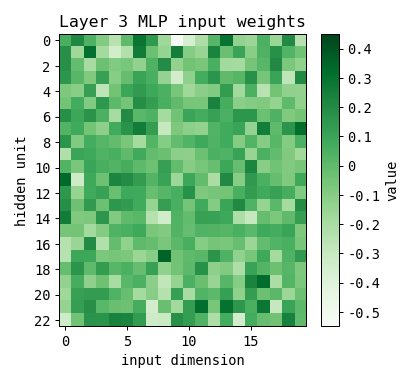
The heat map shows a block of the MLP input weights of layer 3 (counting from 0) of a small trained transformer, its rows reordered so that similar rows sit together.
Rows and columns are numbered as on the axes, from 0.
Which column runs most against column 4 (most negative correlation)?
12
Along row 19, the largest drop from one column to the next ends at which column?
17
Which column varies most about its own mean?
0
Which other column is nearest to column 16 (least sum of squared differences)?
18
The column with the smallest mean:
8
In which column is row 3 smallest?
9
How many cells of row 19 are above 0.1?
2
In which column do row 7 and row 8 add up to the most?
19
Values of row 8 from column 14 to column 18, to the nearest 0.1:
-0.1 0 -0.1 0 -0.1
